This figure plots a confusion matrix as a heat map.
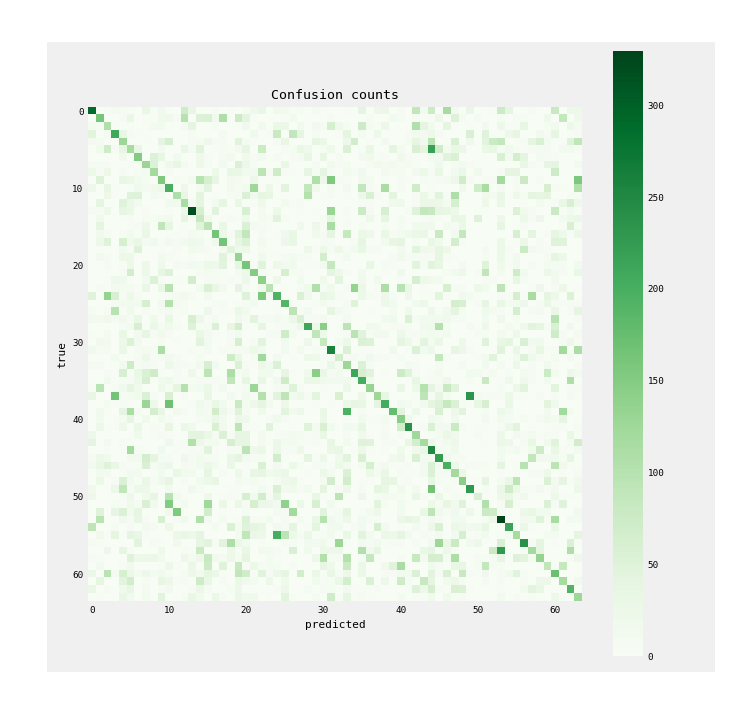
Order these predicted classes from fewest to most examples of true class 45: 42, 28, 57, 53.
53, 28, 42, 57
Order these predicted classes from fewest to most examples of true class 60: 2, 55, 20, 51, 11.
11, 51, 55, 20, 2
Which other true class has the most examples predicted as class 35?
57
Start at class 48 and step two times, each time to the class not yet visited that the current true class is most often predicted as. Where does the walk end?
24
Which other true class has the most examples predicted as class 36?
58
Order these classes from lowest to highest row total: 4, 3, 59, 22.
22, 3, 59, 4
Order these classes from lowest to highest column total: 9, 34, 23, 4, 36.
23, 34, 36, 9, 4
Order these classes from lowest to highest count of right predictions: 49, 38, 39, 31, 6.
6, 39, 38, 49, 31
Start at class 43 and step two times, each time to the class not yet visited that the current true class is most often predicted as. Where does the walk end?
31
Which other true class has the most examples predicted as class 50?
10
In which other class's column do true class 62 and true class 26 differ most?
3
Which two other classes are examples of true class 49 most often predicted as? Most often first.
44, 4
